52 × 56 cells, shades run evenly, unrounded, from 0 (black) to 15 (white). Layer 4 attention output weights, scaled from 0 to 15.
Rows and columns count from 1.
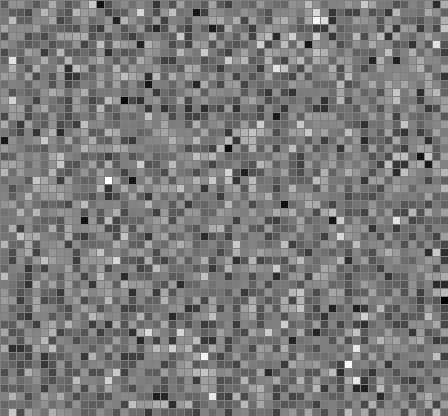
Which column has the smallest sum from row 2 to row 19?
9
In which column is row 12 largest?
50
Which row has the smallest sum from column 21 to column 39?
14
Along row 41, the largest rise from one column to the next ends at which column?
15
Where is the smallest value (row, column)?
38, 56
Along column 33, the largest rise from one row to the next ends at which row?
16
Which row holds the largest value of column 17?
51
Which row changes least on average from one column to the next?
25
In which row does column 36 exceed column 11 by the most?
6
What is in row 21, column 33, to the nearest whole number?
11
